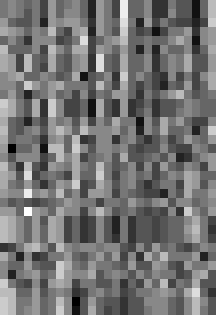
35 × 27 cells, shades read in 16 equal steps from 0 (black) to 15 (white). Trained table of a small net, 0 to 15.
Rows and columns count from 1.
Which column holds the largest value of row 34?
1
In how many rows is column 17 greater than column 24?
9
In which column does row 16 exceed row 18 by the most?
24
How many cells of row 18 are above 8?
4
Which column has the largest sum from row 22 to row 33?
8
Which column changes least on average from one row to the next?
14
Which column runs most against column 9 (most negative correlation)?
7
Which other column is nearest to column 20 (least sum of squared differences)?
12
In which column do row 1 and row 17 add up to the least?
6
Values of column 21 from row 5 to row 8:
6 8 6 6
